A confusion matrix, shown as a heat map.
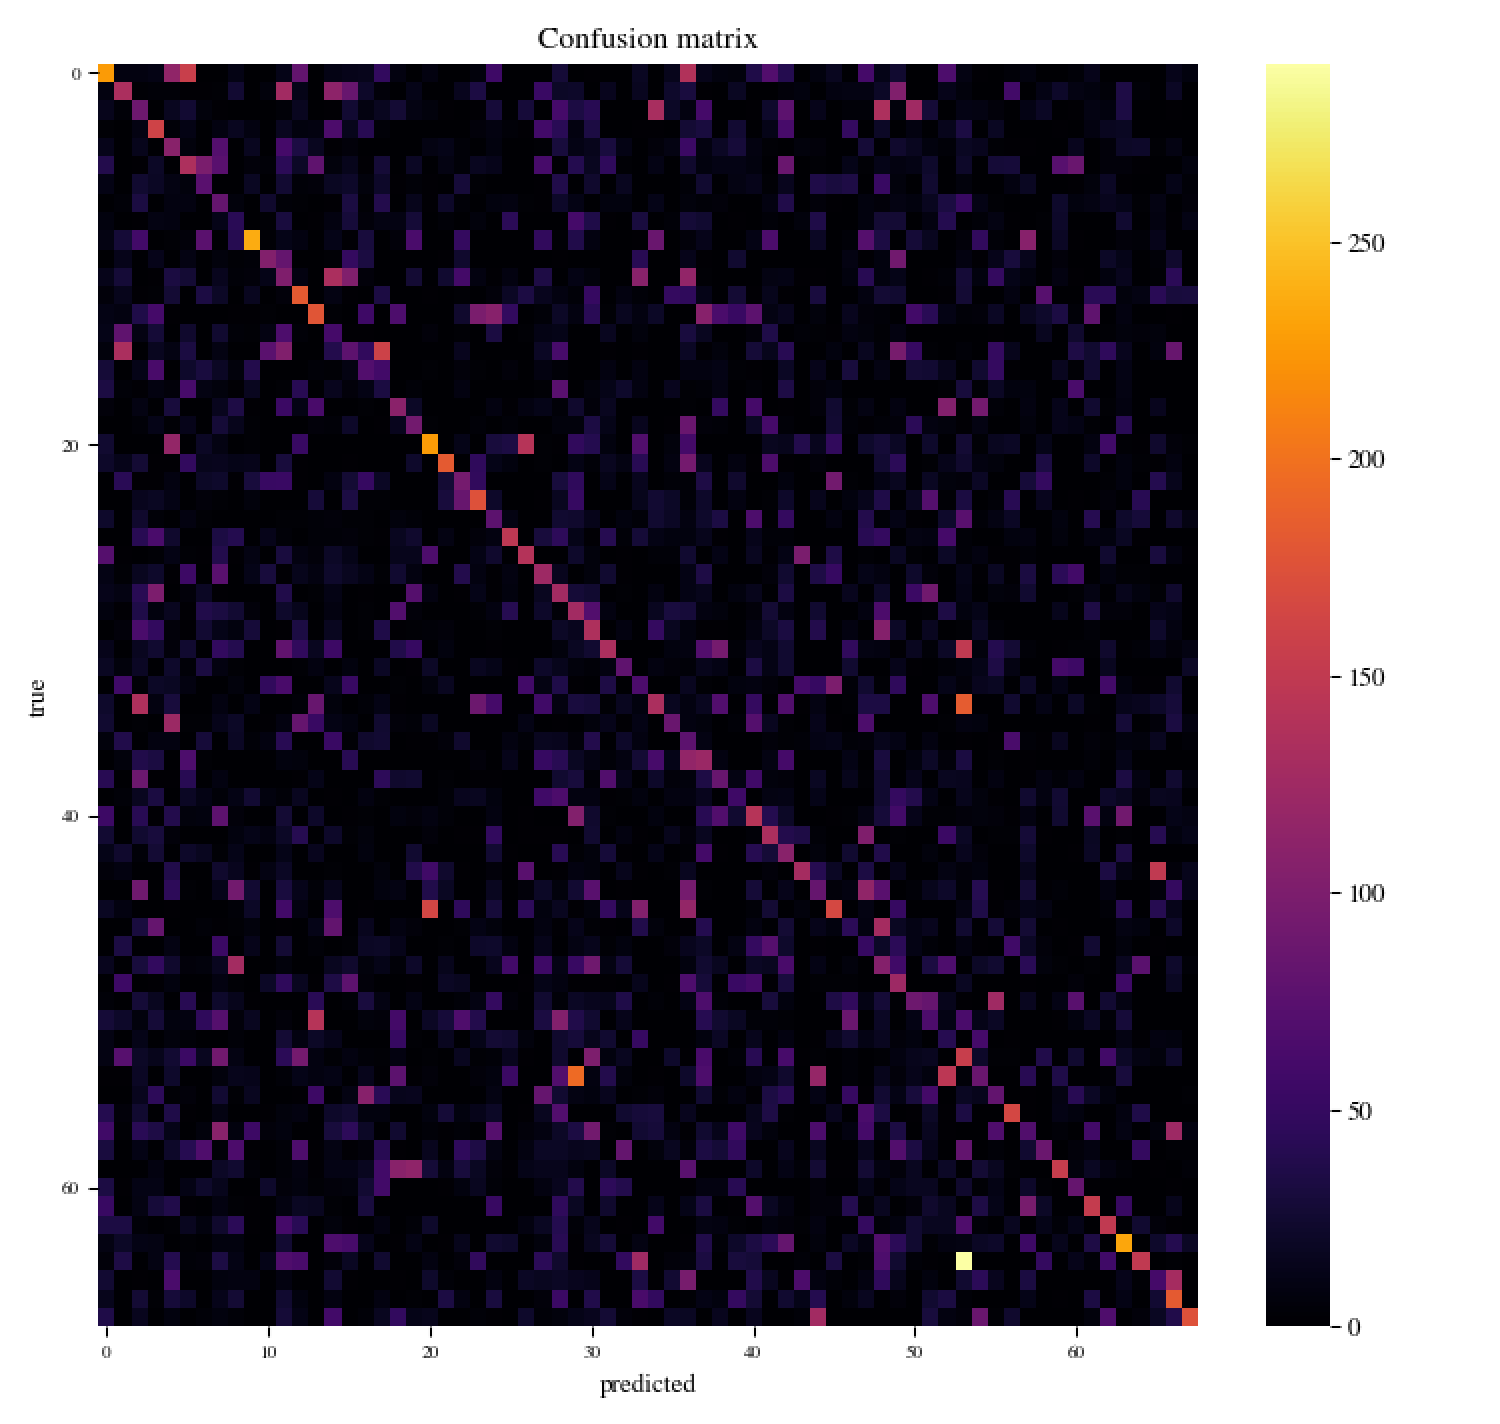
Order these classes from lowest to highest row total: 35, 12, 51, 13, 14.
14, 35, 12, 51, 13
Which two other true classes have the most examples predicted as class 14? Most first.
11, 1
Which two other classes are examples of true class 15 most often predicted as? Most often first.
17, 1
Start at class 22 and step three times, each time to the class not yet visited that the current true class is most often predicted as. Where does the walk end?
26
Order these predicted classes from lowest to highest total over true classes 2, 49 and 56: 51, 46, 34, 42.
46, 51, 42, 34
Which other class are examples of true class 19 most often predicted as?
36
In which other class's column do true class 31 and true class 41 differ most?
53
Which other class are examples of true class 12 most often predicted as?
58
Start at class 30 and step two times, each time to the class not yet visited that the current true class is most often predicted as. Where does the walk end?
8
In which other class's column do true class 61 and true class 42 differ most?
57
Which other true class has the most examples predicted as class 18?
59
